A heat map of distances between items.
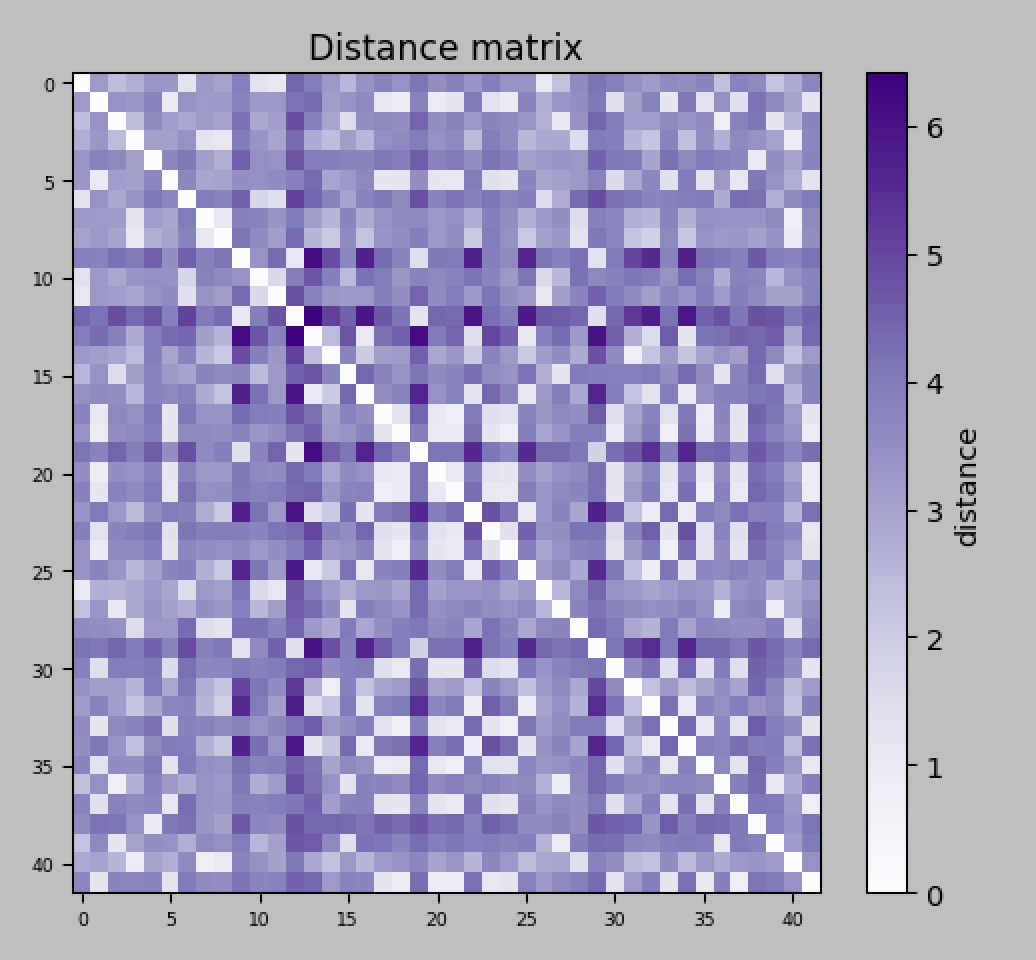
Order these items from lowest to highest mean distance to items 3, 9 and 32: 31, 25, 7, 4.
7, 25, 31, 4
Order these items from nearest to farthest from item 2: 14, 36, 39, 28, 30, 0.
36, 39, 0, 14, 28, 30
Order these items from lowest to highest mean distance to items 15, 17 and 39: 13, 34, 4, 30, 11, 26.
26, 30, 11, 4, 34, 13
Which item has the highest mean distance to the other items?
12
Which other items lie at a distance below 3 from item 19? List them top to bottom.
9, 12, 29
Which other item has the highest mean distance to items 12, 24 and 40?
13
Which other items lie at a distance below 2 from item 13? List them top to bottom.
16, 22, 25, 32, 34
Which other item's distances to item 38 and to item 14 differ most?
31
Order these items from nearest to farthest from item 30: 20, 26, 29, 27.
20, 26, 27, 29
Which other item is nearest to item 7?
40
